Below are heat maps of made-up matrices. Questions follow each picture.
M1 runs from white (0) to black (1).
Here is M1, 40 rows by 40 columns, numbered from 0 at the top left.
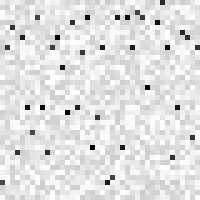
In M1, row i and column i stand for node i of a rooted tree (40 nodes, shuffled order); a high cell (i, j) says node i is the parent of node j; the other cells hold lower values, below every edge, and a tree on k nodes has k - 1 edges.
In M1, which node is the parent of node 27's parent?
5
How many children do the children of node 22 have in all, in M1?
1
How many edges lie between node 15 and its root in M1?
6
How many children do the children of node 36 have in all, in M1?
5
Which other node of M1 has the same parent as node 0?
21
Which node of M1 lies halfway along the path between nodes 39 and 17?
30
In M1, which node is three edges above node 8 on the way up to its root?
6
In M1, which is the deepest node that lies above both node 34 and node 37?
7
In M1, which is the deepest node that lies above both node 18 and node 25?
3
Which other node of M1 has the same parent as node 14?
31
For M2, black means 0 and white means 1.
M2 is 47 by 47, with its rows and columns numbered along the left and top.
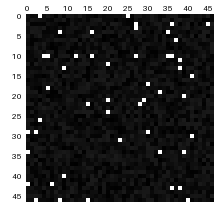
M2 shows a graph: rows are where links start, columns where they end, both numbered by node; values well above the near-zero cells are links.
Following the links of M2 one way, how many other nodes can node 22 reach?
3
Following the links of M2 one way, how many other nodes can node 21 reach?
12
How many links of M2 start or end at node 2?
5
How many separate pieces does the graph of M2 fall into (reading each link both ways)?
7
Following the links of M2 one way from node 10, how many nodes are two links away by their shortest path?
2
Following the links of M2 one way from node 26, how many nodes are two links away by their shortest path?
1
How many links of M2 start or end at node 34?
3
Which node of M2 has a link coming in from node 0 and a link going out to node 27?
node 3
